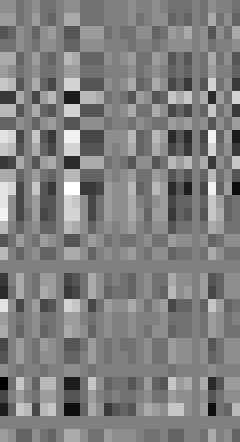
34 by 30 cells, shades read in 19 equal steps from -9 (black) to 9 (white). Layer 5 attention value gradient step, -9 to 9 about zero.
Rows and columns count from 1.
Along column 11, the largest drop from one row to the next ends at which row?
9
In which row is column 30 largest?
8
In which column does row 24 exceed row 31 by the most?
1
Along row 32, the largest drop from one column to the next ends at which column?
27
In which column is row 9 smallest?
30
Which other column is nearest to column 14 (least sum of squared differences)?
16
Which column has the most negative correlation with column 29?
28
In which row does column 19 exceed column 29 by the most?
32
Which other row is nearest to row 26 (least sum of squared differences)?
20
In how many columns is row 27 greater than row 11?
14
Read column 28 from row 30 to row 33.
-3 -1 -1 0
